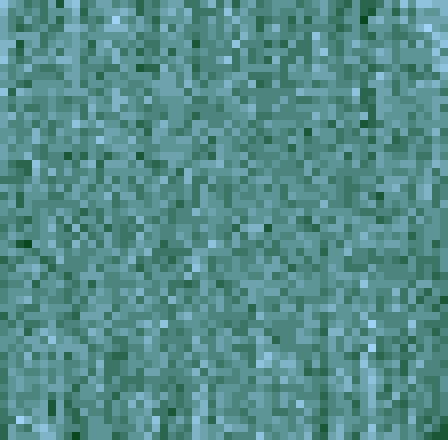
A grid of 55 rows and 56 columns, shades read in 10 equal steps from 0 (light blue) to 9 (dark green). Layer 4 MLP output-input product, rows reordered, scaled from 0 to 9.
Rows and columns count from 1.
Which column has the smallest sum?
26
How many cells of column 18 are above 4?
25
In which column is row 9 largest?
18
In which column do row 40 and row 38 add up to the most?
56
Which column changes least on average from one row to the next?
43
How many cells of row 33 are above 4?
36
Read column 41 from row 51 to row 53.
6 7 6
